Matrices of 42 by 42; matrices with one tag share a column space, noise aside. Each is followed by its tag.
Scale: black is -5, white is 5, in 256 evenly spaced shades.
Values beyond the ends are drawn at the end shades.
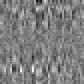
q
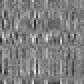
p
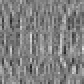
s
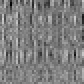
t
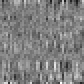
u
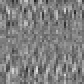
q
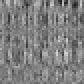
t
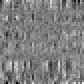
u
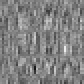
s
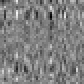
q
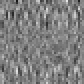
q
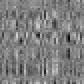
p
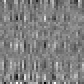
u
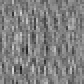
s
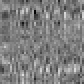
q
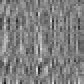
s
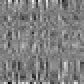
u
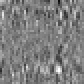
q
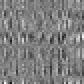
p
